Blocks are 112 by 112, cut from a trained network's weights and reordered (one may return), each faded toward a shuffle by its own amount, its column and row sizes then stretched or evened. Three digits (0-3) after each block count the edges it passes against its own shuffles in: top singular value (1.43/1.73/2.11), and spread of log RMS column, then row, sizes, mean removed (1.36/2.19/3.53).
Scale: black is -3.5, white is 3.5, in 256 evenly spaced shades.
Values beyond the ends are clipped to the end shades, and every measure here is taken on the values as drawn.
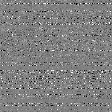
0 1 3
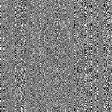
3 3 0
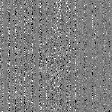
0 3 0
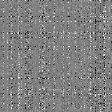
2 3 2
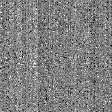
2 1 1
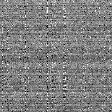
3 2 0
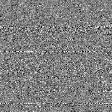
1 0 2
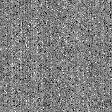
1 1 0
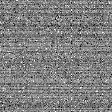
3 1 0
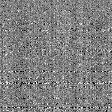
2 0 2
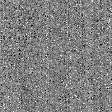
0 1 0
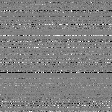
3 0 3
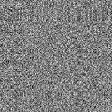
3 1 0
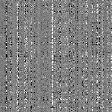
3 3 2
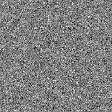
1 1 1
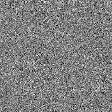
1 1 1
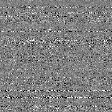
2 1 3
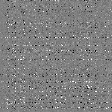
0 2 2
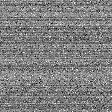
3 0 0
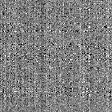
2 1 2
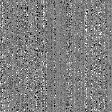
1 3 0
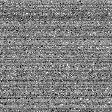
3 0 1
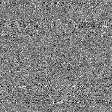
1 0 2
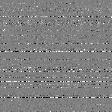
2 0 3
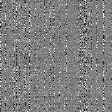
1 3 0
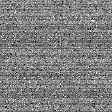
3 1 0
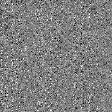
0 2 0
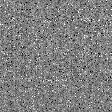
0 0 1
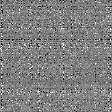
2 2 2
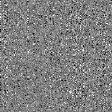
1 2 1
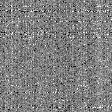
2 0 2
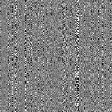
3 3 0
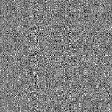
2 2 1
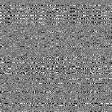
3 1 3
